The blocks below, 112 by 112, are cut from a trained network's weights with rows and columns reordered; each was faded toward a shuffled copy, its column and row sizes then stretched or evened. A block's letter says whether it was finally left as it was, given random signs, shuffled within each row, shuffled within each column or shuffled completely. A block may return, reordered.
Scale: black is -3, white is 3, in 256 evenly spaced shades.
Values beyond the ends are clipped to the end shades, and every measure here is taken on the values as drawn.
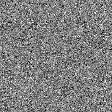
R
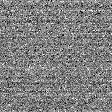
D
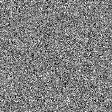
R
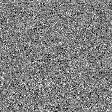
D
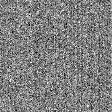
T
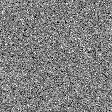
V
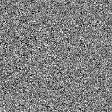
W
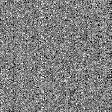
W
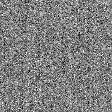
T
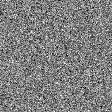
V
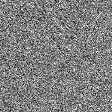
T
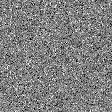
V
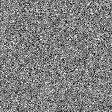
D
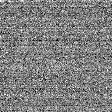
W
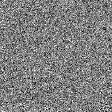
R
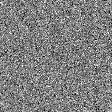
T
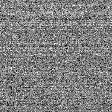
W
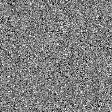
R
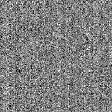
W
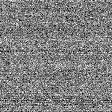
D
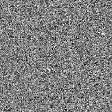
W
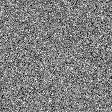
V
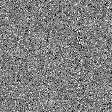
T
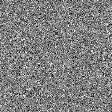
R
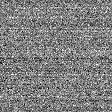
D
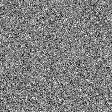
D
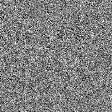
R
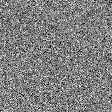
D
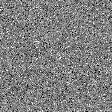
D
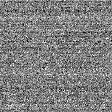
W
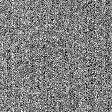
T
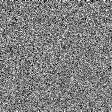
D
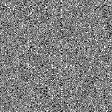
W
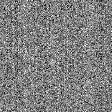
W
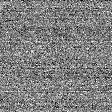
D
